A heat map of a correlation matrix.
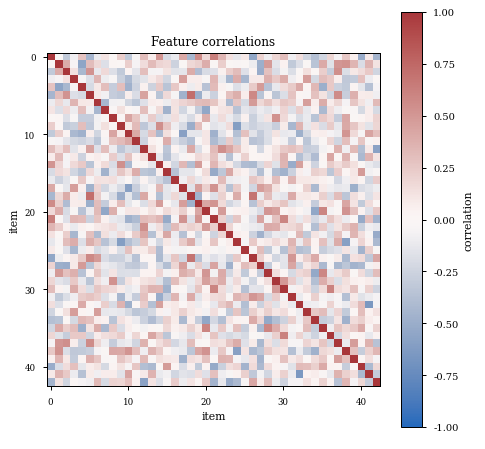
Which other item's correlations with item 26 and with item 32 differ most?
14
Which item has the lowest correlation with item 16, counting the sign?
15
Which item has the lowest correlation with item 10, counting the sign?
17
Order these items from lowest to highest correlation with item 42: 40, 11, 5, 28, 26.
5, 11, 40, 28, 26
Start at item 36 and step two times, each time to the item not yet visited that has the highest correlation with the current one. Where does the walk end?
21
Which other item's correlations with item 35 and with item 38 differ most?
24
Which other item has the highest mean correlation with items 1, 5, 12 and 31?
18
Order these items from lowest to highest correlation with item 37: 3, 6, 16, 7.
16, 7, 3, 6
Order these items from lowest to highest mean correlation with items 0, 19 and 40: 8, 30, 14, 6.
8, 6, 30, 14
